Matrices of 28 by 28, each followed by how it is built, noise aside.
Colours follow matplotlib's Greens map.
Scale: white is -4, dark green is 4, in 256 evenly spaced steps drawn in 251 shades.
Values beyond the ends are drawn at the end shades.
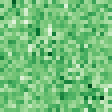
block diagonal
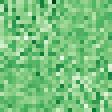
block diagonal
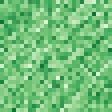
Hankel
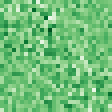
block diagonal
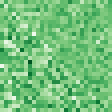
lower triangular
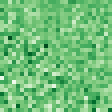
lower triangular
